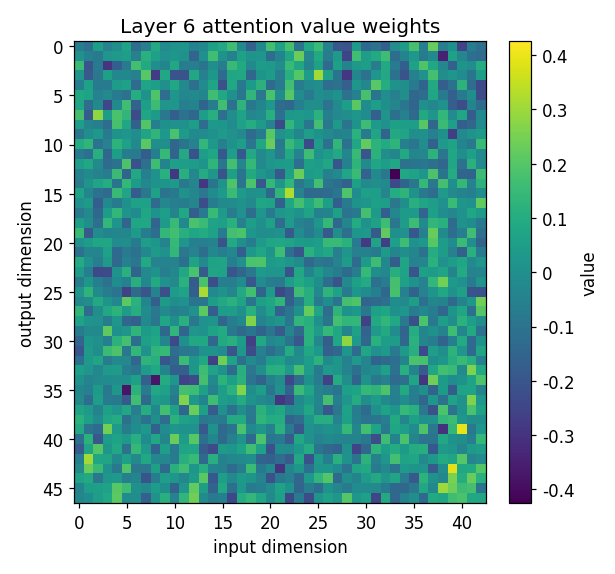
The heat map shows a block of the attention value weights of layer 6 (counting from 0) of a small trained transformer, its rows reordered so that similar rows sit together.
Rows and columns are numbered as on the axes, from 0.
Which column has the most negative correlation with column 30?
24
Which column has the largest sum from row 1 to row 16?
22
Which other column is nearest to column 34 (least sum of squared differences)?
19
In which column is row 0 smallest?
40
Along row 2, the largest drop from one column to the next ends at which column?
1
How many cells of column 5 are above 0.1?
9
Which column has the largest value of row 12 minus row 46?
16
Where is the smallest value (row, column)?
13, 33
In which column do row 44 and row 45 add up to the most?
39
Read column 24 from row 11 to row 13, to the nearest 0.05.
0.15 0.05 0.05
